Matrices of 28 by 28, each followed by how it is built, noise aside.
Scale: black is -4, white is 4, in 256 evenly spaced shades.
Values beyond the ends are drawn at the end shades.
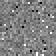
sparse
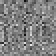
low rank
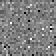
sparse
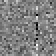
uneven columns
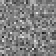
low rank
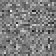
low rank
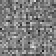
blocks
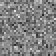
noise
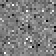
sparse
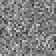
noise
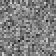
noise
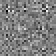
low rank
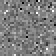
sparse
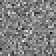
noise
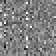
uneven columns
